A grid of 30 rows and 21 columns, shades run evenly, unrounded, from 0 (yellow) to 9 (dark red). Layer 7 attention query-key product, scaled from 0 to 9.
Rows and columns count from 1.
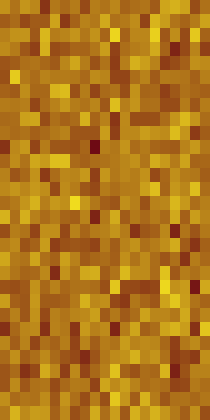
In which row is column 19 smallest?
9
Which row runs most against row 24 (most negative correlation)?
3
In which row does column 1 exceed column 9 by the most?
24
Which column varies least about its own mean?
11
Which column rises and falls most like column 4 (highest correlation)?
18
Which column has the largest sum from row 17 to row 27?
20
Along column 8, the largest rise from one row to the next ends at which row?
16
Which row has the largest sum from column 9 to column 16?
21
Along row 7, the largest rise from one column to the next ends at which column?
8
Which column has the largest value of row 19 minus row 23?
19
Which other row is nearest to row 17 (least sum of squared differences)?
27
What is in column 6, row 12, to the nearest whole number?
1
